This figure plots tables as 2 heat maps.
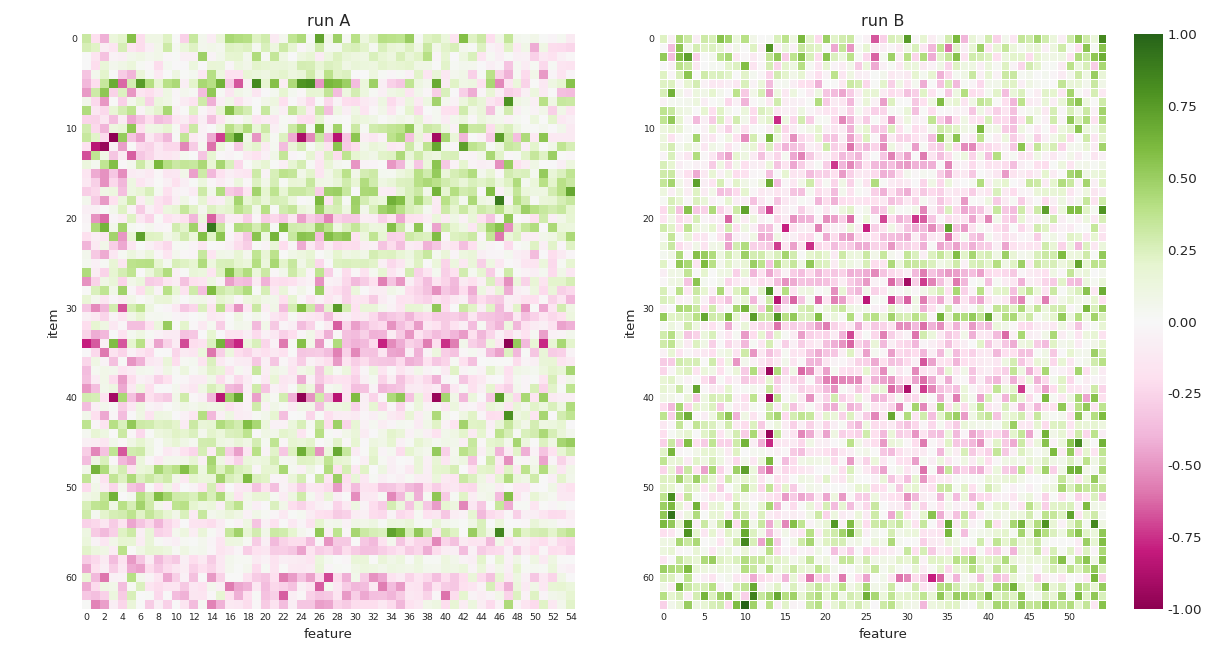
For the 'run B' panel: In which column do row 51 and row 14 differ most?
21
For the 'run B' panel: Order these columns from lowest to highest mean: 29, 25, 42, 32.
32, 29, 25, 42
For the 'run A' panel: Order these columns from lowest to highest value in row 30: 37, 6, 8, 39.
8, 37, 6, 39
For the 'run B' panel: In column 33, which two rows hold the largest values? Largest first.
53, 9
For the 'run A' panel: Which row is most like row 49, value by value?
43
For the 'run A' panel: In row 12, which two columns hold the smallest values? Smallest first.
2, 1
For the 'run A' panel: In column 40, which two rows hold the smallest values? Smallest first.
34, 62
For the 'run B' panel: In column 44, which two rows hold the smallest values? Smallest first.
39, 29
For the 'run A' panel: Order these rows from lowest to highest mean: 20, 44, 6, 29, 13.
20, 29, 6, 13, 44
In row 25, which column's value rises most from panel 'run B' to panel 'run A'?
13
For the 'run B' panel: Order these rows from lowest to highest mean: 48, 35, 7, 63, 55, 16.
35, 48, 7, 16, 55, 63
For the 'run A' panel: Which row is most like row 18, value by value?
55
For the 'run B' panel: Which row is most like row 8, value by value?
57
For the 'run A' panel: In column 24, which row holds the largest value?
5
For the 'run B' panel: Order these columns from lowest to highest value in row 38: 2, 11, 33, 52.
33, 11, 52, 2
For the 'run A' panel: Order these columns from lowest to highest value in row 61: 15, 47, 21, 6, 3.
47, 21, 15, 3, 6
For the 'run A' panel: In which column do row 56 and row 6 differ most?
27
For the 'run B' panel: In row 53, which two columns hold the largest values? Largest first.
1, 50
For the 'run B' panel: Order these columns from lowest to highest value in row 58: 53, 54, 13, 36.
53, 13, 36, 54
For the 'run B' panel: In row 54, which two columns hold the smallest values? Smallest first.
15, 13
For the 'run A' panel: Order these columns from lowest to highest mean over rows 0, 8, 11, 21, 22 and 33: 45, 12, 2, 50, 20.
2, 45, 50, 12, 20
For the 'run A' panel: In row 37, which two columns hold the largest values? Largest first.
54, 19
